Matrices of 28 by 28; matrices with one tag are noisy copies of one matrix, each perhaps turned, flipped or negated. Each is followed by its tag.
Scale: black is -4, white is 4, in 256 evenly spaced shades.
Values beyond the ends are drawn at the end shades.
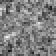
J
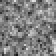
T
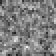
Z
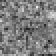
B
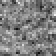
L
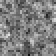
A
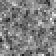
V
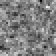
V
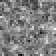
A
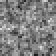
A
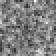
B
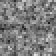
A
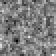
Z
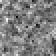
T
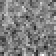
L
